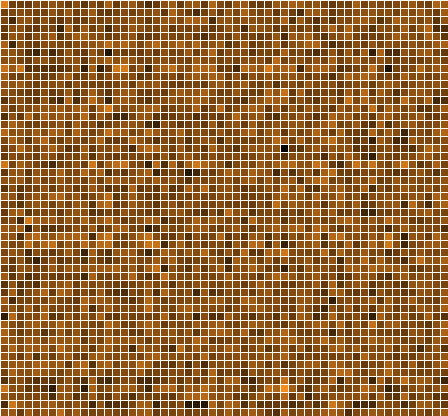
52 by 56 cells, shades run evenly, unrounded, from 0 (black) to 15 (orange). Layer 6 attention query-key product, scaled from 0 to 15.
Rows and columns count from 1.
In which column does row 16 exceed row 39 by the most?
41
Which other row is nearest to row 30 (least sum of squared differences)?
46
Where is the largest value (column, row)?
36, 49
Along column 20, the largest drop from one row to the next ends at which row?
22
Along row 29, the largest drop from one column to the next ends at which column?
4
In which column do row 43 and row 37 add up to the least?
27
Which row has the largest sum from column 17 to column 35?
9
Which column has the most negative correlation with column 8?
54
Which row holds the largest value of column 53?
33
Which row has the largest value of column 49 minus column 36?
31
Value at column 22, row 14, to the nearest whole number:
7
